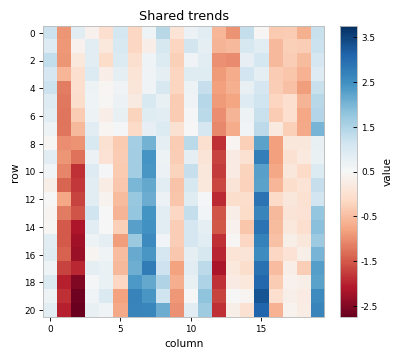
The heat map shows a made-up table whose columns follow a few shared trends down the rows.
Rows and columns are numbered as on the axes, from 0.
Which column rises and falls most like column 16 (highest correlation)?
11
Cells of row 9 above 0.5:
8
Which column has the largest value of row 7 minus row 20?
2
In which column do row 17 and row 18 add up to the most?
15
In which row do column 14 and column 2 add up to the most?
0
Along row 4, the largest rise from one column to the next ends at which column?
19
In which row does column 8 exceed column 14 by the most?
20
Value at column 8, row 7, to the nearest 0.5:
1
